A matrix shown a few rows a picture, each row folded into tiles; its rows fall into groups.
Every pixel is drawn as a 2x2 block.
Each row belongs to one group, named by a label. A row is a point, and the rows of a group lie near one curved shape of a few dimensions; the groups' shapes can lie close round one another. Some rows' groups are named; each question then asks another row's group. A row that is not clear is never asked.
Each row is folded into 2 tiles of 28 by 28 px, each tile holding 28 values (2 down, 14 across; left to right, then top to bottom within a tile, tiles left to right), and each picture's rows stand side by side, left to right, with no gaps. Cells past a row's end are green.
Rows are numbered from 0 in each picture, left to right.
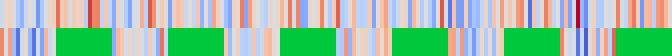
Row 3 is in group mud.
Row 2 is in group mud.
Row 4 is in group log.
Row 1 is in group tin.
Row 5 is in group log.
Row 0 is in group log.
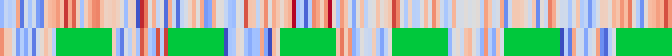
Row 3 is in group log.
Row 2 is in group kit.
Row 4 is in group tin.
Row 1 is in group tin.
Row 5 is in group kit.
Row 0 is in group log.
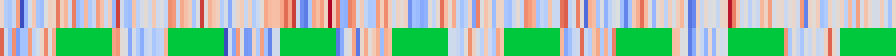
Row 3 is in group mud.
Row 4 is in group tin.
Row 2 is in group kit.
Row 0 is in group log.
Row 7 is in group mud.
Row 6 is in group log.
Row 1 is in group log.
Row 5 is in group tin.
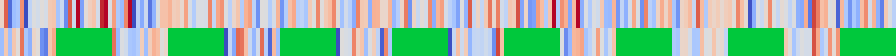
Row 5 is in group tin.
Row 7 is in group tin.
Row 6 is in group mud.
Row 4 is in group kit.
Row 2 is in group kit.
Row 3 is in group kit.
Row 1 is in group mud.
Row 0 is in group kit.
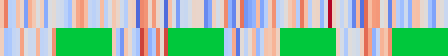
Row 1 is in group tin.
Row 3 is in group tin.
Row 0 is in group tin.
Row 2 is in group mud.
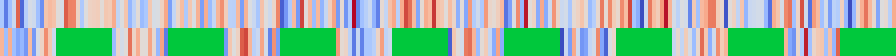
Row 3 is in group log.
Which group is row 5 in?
kit
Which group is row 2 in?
kit
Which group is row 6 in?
tin
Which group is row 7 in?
tin
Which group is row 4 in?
kit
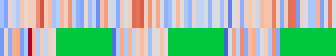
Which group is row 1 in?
mud
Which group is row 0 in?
tin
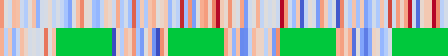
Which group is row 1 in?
kit
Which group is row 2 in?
log
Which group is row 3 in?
log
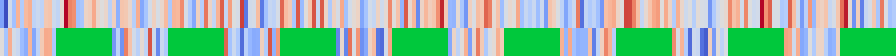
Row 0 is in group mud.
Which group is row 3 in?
kit
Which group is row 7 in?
log
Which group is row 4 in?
tin
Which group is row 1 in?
kit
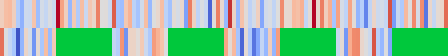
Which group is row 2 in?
log
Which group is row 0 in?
log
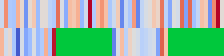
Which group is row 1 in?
kit
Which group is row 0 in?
log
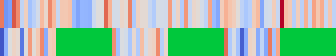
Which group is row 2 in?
log
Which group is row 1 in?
mud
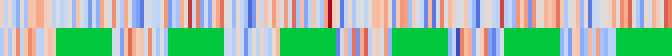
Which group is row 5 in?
kit
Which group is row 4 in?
kit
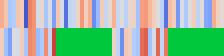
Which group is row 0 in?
tin
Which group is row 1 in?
tin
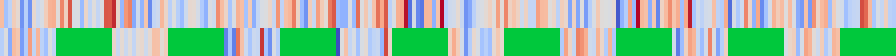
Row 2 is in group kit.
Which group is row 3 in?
kit
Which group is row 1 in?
mud
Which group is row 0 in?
kit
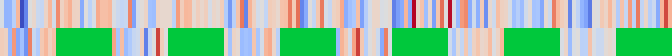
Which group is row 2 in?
mud
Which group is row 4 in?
mud
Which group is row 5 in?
kit
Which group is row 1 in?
mud
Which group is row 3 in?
kit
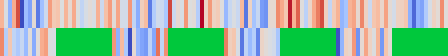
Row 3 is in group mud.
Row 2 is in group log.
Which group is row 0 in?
mud
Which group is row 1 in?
log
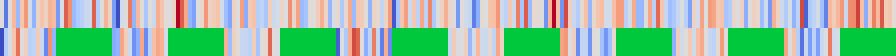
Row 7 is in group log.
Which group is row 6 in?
tin
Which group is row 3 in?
kit
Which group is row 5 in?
log
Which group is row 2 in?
mud
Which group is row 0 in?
kit
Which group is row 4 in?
kit
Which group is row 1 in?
mud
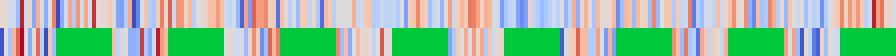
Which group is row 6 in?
log
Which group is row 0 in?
kit
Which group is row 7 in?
log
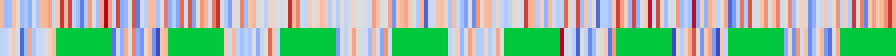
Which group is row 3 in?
tin
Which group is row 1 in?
kit
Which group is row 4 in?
tin
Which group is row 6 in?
kit
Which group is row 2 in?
mud
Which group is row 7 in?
kit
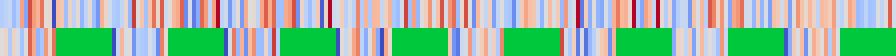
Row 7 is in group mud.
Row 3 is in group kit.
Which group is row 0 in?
tin
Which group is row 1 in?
kit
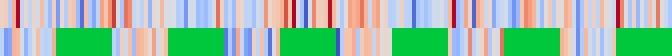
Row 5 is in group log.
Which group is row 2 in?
kit
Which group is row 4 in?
tin
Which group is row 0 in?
tin
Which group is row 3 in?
mud
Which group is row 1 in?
mud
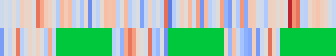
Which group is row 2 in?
mud
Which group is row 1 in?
kit
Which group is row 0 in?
tin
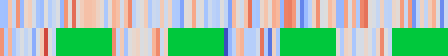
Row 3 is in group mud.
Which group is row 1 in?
mud
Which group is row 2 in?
kit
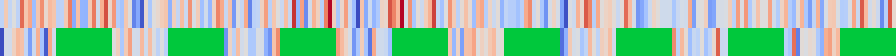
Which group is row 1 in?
kit
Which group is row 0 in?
kit
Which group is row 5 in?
mud
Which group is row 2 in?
kit
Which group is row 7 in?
mud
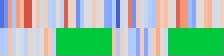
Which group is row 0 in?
mud
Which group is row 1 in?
mud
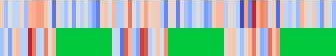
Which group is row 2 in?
tin
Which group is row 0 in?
tin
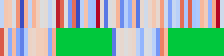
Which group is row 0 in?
log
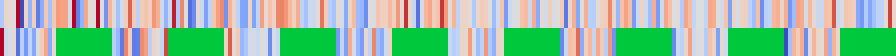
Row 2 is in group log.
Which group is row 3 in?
kit
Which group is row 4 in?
tin
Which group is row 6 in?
tin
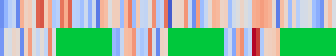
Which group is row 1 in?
tin
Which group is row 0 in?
tin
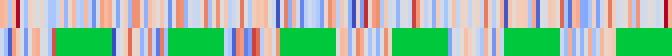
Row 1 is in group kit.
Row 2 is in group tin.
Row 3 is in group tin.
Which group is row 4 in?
tin
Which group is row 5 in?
mud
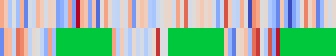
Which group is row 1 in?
mud
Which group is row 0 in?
kit
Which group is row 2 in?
tin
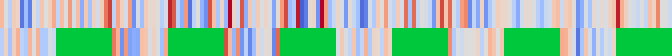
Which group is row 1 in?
log
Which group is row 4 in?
mud
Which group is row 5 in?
log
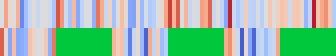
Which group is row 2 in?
log
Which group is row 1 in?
log
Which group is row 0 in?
log
